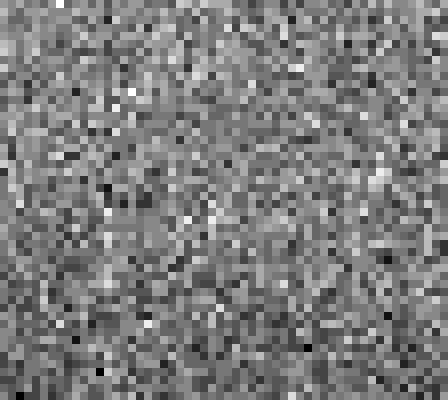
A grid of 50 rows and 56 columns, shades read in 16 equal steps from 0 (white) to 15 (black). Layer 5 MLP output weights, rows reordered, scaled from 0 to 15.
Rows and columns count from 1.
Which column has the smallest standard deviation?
34
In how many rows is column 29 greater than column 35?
18
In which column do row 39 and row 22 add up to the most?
1
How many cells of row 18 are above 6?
41
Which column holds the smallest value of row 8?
22
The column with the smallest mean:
39
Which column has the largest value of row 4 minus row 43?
44
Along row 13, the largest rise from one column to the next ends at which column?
14
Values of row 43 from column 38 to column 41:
9 7 10 11
